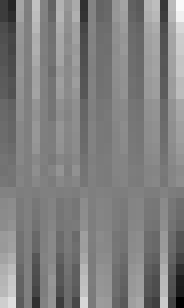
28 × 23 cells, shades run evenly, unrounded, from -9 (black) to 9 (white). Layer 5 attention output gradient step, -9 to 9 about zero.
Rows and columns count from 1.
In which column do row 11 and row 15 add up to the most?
23
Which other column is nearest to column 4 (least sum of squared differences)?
6
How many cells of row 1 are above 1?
11
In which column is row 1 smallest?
2
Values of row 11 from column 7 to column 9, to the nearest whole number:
-1 1 0
